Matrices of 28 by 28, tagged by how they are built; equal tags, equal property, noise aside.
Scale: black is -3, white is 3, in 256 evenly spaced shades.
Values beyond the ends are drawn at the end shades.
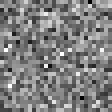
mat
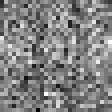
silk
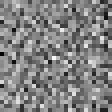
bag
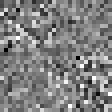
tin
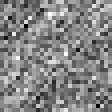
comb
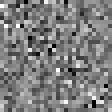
tin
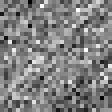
comb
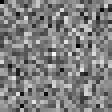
mat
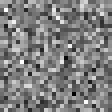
mat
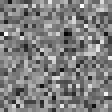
mat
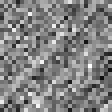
comb
